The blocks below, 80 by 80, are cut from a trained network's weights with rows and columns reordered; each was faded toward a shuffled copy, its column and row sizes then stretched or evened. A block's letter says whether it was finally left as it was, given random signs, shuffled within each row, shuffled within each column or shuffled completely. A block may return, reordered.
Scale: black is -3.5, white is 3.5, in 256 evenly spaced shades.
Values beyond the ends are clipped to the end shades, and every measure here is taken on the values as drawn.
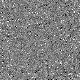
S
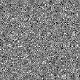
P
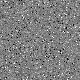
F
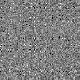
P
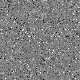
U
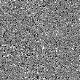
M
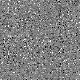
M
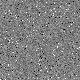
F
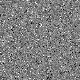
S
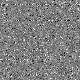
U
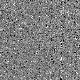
S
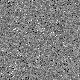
F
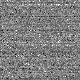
P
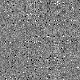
P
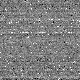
U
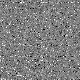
U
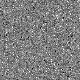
S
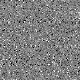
P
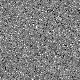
F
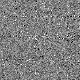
M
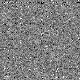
M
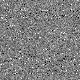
U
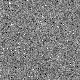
F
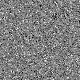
F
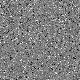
F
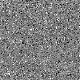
M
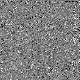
M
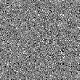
P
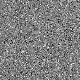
S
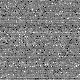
U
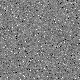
F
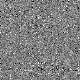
M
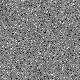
F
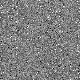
S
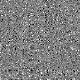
P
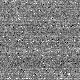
U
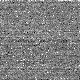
U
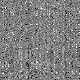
P
